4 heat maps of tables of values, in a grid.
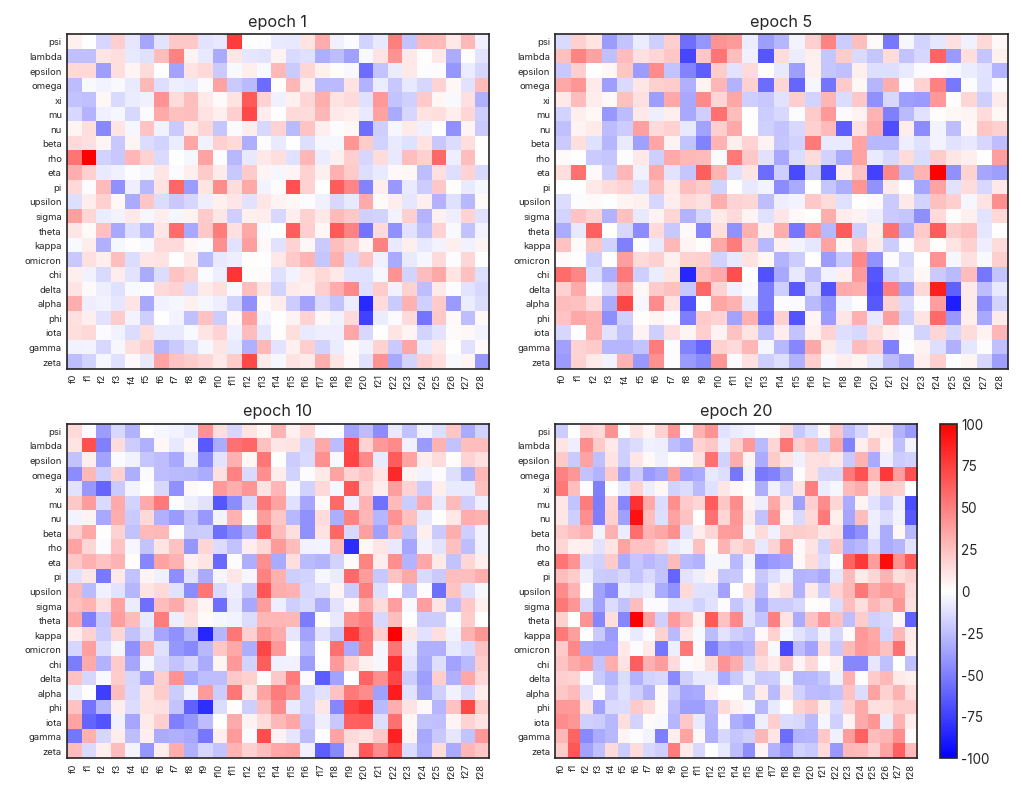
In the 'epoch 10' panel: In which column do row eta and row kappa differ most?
f9
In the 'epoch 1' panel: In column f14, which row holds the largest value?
epsilon
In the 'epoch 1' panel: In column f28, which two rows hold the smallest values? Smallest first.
zeta, xi
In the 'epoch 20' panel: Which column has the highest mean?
f0
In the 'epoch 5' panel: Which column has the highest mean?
f24
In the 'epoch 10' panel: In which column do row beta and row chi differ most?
f11
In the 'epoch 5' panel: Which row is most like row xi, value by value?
sigma
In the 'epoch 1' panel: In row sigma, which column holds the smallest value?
f24
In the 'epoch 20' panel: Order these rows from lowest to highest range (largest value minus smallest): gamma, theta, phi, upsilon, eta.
phi, upsilon, gamma, eta, theta
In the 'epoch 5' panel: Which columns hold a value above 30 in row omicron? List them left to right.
f4, f19, f24
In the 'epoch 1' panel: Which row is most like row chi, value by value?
psi
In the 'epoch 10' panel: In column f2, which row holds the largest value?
eta
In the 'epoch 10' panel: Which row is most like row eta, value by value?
sigma
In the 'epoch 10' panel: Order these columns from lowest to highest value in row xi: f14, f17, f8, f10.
f8, f17, f14, f10
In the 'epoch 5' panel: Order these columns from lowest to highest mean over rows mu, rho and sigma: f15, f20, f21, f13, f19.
f21, f13, f15, f20, f19
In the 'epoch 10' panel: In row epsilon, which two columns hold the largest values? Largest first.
f19, f22
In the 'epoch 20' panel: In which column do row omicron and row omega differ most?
f10
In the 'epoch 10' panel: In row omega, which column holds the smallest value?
f0
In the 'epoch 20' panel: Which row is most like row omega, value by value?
eta
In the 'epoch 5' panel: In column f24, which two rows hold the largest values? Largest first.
eta, delta
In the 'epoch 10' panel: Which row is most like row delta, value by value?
zeta
